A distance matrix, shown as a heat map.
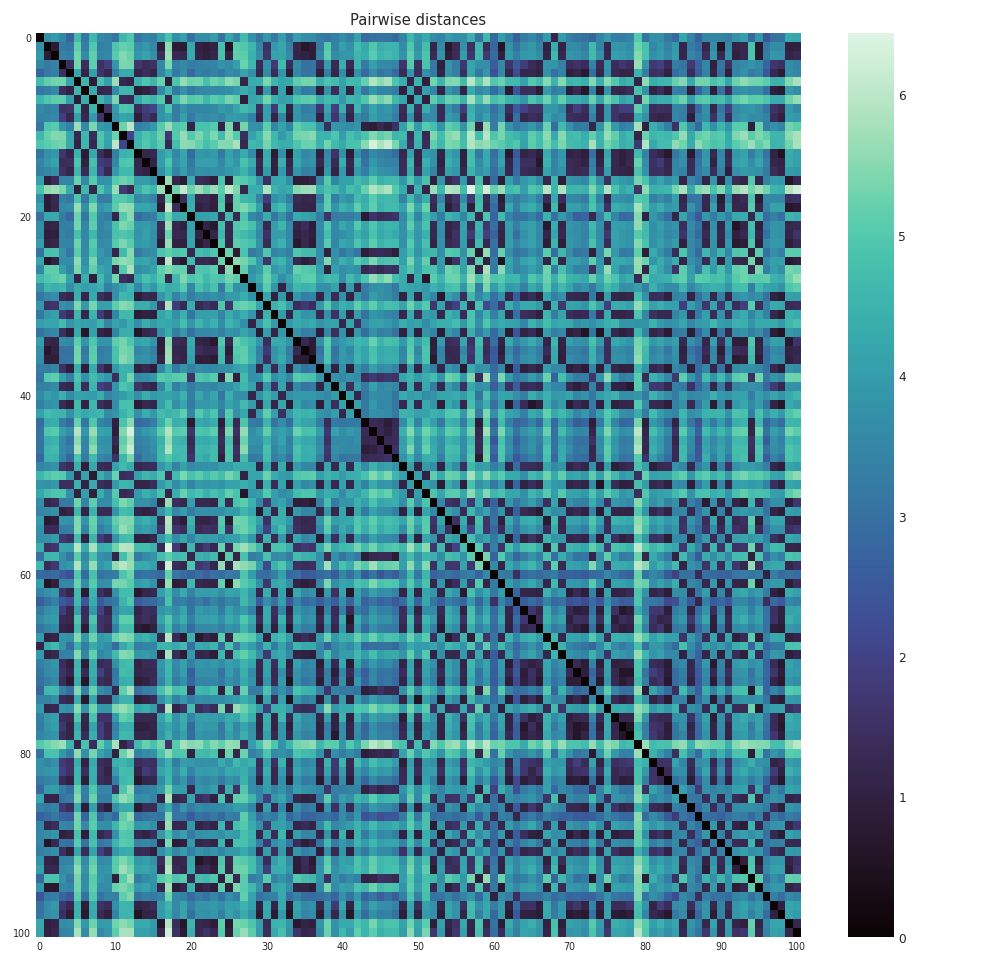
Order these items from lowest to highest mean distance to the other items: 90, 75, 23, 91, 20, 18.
91, 90, 18, 23, 20, 75
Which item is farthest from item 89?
79
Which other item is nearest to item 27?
51
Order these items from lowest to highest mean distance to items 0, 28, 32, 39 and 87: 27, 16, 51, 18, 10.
10, 18, 16, 51, 27
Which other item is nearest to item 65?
41
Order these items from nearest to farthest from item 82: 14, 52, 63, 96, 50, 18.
50, 14, 63, 96, 18, 52
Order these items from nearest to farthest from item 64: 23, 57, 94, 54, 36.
94, 36, 23, 54, 57
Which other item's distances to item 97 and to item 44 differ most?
81
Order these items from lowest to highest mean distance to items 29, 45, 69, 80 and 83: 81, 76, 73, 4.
4, 73, 76, 81
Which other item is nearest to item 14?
66
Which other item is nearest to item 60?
96
